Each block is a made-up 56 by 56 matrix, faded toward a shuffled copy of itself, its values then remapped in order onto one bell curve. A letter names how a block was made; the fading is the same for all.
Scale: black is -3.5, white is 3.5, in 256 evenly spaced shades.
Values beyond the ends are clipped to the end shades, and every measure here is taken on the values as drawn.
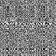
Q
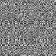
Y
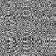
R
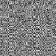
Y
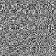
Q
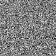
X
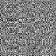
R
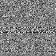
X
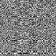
Q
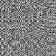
Y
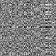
Y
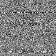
X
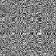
Y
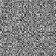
R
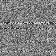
X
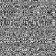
R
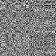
R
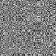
R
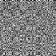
R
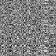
Q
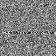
X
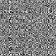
Y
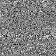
X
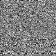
X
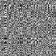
Y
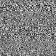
X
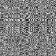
Y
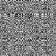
Y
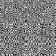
Q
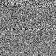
X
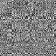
R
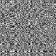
Q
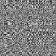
Q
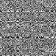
Y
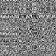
R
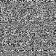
X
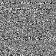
X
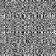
Y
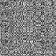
R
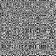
Q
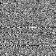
X
